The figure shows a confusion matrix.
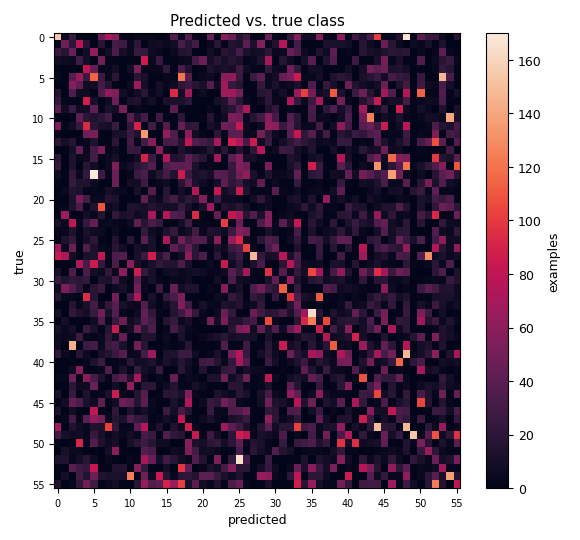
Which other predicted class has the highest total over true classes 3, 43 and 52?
25
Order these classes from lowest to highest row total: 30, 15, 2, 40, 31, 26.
30, 2, 40, 31, 26, 15
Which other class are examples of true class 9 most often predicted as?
47
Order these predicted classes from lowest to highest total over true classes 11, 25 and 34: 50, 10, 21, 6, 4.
21, 10, 6, 50, 4
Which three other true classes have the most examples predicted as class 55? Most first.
16, 49, 39
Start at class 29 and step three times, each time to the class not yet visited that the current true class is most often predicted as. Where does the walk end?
41
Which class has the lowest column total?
49
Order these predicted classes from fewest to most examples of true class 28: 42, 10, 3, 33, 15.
42, 15, 33, 10, 3
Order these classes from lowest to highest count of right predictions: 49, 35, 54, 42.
42, 35, 54, 49
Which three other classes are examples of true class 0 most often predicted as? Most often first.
48, 44, 7
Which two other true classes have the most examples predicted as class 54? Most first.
10, 17
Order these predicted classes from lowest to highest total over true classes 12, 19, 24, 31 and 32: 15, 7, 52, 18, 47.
7, 47, 18, 15, 52
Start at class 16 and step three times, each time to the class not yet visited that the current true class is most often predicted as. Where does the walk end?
4
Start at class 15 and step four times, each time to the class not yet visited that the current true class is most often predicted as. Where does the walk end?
17
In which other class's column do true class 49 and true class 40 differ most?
52
